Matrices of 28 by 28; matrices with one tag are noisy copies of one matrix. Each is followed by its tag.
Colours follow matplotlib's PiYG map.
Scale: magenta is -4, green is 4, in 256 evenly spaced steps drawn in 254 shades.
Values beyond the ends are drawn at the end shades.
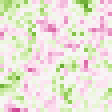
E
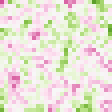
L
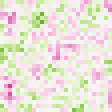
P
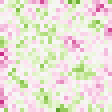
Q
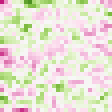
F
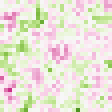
P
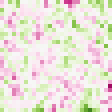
L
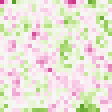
L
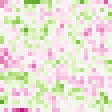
F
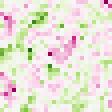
P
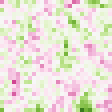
L
